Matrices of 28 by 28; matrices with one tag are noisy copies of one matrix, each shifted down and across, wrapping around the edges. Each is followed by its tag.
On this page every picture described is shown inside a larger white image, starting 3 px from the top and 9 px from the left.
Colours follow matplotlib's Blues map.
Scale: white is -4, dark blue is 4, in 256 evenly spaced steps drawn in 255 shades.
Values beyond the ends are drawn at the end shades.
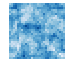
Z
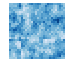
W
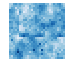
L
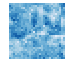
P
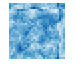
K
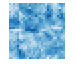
P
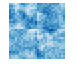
P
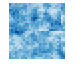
P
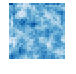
Z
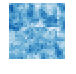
P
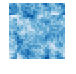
P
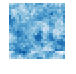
P
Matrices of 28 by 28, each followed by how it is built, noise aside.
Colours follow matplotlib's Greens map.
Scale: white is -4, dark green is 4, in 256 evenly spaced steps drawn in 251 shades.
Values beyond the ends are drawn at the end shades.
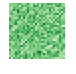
Hankel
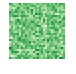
repeating rows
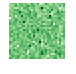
sparse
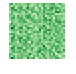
repeating rows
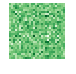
low rank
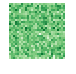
blocks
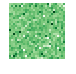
sparse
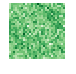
Toeplitz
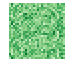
repeating rows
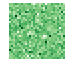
sparse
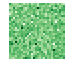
sparse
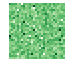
sparse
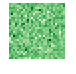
sparse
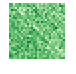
Toeplitz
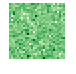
sparse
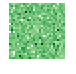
sparse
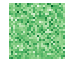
Toeplitz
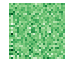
low rank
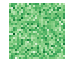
repeating rows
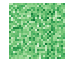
repeating rows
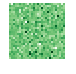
sparse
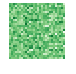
repeating rows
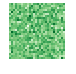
repeating rows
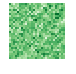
Hankel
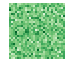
blocks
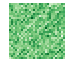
Hankel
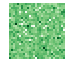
sparse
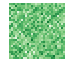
Hankel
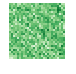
Toeplitz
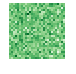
repeating rows
